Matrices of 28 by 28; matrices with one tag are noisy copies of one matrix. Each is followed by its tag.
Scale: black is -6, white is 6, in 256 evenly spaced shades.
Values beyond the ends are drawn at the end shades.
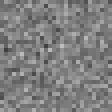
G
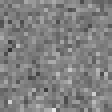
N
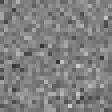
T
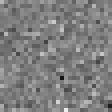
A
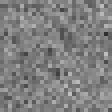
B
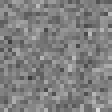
N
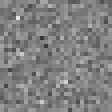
G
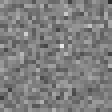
G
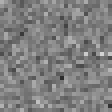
A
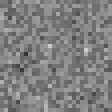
T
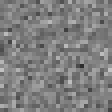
A
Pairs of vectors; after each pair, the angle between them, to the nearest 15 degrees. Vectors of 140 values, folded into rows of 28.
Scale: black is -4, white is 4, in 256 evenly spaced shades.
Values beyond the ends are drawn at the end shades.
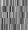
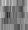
60 degrees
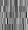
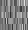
60 degrees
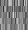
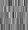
150 degrees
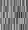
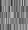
90 degrees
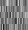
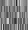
45 degrees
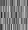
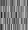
15 degrees
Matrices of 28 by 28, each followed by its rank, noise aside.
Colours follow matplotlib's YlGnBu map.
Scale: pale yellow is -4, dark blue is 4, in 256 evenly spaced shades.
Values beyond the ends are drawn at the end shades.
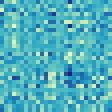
four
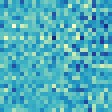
six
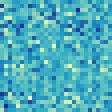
eight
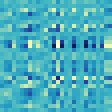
two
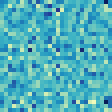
six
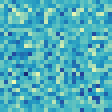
six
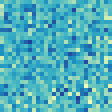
eight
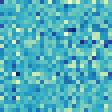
six
